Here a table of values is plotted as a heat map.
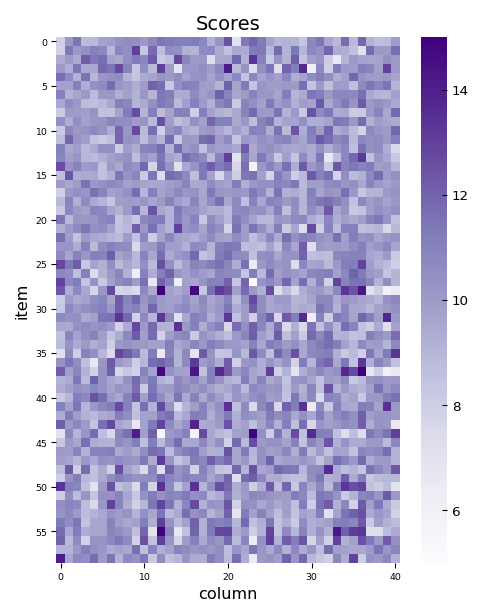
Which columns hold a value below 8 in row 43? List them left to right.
9, 30, 40
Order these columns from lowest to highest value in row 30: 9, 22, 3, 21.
21, 22, 3, 9
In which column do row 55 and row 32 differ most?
14
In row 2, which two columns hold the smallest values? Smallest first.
33, 18
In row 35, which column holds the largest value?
40
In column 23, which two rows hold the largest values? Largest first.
44, 2
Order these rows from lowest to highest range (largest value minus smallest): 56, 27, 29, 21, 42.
42, 29, 21, 56, 27
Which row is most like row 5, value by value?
46
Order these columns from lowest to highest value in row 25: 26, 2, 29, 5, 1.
5, 26, 29, 1, 2
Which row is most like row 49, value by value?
0
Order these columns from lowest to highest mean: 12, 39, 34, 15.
39, 15, 34, 12
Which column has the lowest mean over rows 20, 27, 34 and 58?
23
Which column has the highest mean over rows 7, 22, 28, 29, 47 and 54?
12
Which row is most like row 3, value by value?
41
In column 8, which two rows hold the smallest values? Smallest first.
28, 37
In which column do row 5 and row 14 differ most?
11
